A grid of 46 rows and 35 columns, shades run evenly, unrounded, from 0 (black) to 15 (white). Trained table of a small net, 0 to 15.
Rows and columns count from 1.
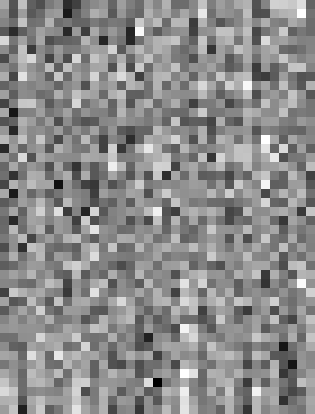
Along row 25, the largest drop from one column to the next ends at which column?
11
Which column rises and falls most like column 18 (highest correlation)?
28
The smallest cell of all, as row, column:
43, 18
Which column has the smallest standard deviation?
5
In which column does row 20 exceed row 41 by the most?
33
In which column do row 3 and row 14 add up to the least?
22
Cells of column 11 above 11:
8
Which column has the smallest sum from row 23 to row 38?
1
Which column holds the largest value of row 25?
10
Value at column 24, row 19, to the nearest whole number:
9
